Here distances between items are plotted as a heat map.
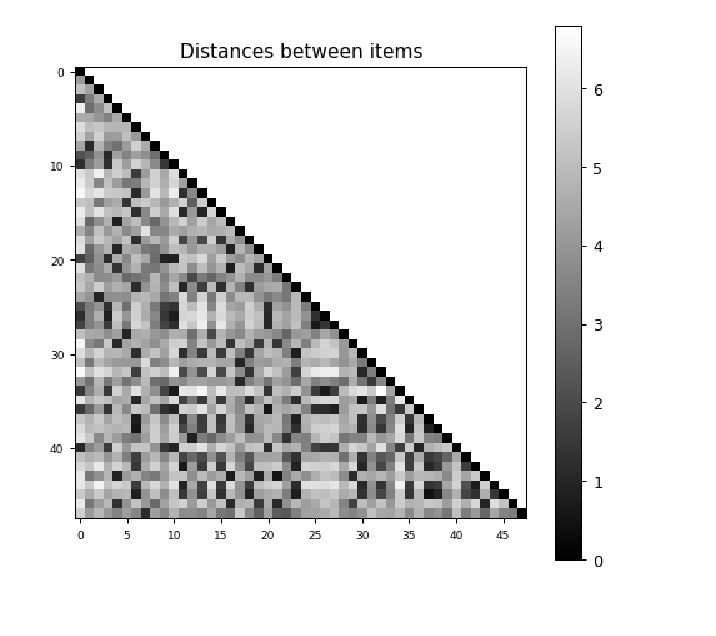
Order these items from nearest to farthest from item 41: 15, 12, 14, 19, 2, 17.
15, 12, 17, 14, 19, 2
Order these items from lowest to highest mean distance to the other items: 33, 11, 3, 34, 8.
33, 3, 11, 8, 34
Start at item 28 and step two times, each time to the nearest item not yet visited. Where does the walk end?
14
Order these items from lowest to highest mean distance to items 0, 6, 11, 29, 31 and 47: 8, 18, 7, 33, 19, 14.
18, 33, 19, 7, 8, 14
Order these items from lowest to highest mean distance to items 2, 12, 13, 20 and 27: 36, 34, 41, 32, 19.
36, 41, 34, 19, 32
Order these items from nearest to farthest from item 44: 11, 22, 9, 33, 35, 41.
11, 35, 41, 33, 22, 9
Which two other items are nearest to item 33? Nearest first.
17, 31
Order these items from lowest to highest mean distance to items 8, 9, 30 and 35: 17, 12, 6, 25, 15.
6, 15, 17, 25, 12
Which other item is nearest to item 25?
27
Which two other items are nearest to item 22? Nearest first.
39, 12
